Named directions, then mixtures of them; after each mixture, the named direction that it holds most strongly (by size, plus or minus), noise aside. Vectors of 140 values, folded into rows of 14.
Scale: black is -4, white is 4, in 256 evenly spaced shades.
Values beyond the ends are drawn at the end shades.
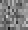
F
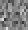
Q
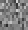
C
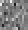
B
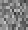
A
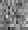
F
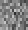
A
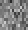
A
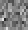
Q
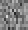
F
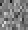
B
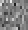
B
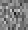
A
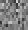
C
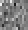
B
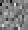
B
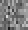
F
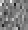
B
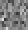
Q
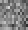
A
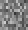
A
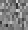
C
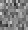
C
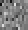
B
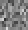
Q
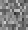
A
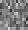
F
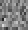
Q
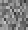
A
